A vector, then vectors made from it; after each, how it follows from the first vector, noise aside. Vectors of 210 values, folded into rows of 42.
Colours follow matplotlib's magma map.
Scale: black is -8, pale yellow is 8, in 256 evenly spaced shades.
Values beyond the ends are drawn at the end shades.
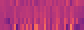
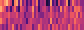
reversed, negated, scaled up.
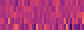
sign-scrambled.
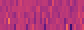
negated, partly zeroed.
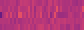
wrapped around, shrunk.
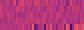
negated, partly zeroed.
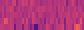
negated, partly zeroed.
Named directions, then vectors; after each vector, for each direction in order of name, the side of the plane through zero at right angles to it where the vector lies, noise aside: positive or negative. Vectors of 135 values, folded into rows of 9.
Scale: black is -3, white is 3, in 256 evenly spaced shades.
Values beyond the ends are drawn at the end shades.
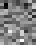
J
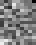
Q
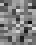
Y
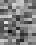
negative, positive, positive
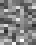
positive, positive, negative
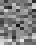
positive, positive, negative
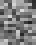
negative, positive, positive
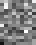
negative, negative, negative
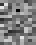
negative, positive, negative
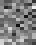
positive, positive, negative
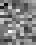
positive, negative, positive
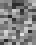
positive, negative, negative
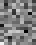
positive, positive, positive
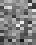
negative, negative, positive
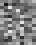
positive, negative, positive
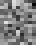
negative, positive, positive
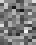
negative, negative, negative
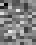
positive, negative, positive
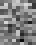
negative, positive, positive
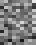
negative, negative, positive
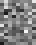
negative, negative, negative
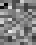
positive, negative, positive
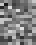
positive, negative, positive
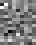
negative, positive, negative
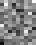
negative, negative, negative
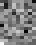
positive, positive, positive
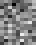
positive, negative, negative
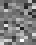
positive, positive, negative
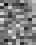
positive, negative, positive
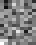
positive, positive, positive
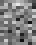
negative, positive, positive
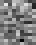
negative, positive, positive
